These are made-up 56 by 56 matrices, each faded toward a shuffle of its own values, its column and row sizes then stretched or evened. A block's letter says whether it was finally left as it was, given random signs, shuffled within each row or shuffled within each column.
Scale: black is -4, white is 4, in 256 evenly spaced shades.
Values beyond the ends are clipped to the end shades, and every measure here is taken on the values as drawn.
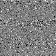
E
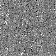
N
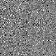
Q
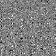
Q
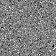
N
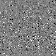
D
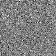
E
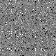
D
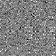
Q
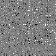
Q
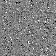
N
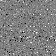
E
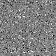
E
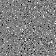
N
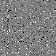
D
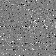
E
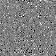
D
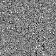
N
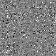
D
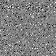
E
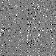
Q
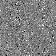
N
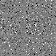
Q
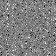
N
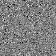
E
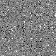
Q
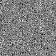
D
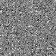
D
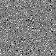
D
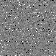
E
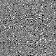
Q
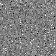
N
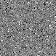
E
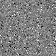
N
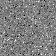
E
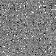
D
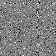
D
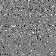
E
